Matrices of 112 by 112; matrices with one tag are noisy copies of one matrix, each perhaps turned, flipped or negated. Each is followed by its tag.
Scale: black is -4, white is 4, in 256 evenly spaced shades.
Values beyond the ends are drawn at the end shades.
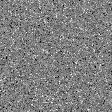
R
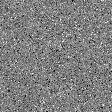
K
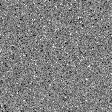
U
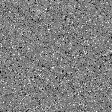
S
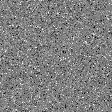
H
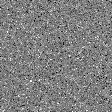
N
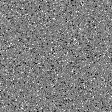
S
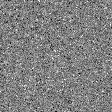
K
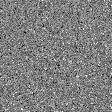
U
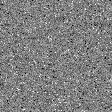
R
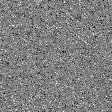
H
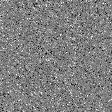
H
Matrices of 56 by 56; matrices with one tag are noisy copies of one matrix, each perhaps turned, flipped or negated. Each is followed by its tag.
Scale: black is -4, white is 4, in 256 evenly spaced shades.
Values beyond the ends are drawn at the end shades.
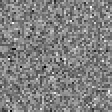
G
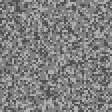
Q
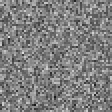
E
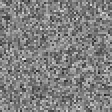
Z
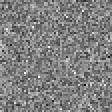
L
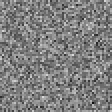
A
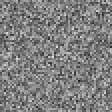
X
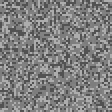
A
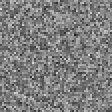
X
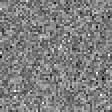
A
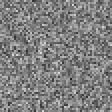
A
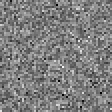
Z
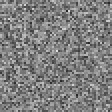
Q
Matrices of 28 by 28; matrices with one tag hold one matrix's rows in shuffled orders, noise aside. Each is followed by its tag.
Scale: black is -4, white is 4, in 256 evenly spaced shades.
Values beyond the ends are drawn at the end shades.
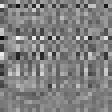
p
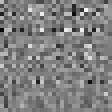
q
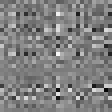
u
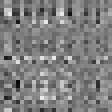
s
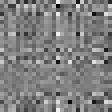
u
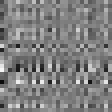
p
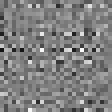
q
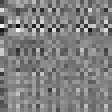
p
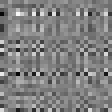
p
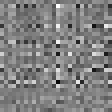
u
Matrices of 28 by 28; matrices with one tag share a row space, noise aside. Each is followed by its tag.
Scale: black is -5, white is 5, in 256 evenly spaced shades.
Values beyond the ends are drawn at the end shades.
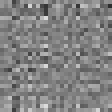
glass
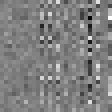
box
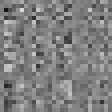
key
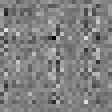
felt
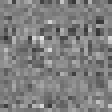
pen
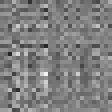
glass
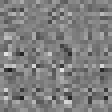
key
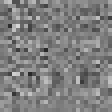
glass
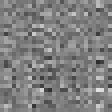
pen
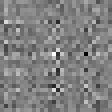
felt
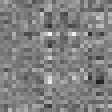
pen
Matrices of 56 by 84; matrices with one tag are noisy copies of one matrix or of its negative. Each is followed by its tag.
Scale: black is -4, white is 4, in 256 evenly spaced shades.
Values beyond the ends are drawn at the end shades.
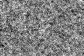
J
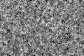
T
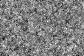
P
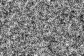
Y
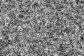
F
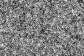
J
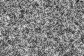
F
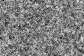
F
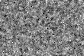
T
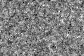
Y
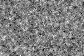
P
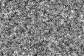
Y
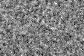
T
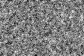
Y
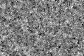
P
